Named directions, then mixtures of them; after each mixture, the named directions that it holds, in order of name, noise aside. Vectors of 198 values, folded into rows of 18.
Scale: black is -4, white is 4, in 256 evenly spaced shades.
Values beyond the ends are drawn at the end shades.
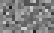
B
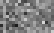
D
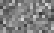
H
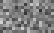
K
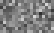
H.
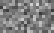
H, K.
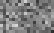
D.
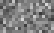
H.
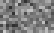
B, D.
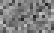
H.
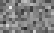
B, D.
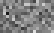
B, D.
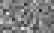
B, K.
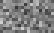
K.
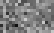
D.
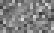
H.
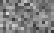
D, K.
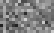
D.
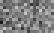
K.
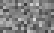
H, K.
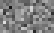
B, H.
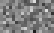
B.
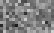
D.
